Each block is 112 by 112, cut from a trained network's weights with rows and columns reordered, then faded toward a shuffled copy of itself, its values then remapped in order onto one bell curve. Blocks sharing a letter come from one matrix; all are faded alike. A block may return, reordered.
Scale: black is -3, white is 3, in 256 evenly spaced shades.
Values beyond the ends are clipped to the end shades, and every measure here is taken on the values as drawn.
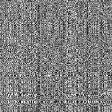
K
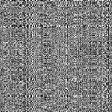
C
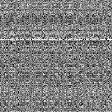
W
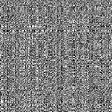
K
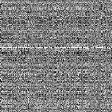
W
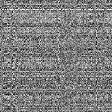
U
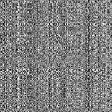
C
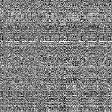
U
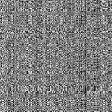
K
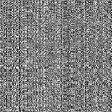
C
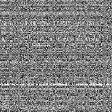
U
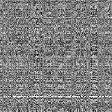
W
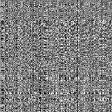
K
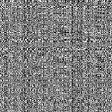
K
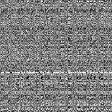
W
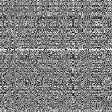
W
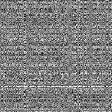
W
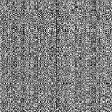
K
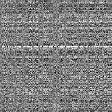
U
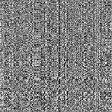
C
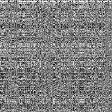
W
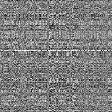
W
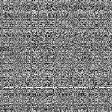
W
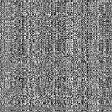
C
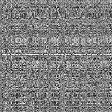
W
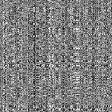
C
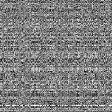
U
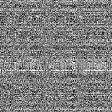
U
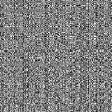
K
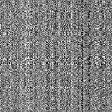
C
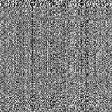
K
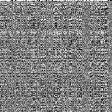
W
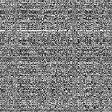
U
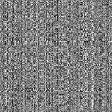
C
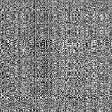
K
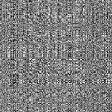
K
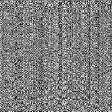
K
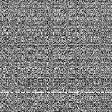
W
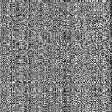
K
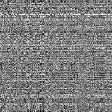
U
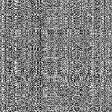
C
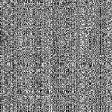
C
